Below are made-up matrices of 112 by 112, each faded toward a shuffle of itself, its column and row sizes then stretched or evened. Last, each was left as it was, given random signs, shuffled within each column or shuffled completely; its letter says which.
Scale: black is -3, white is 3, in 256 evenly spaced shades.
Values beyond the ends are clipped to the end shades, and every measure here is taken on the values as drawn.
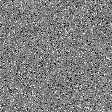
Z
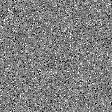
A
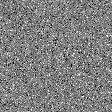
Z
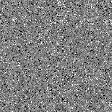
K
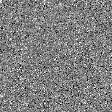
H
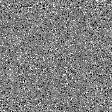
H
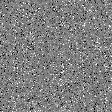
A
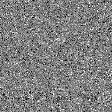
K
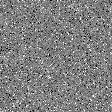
Z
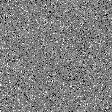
A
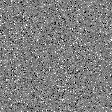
A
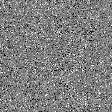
H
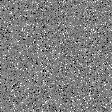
A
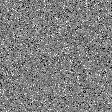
Z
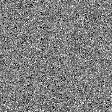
H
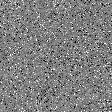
Z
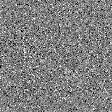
K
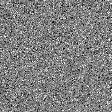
H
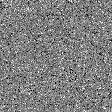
Z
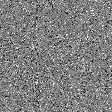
A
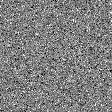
Z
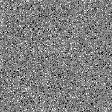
K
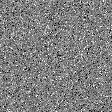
Z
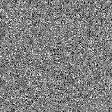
K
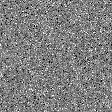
Z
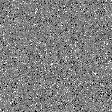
K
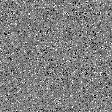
H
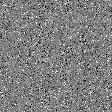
A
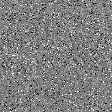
K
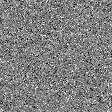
Z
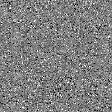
K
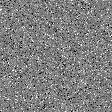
Z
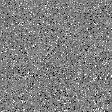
H
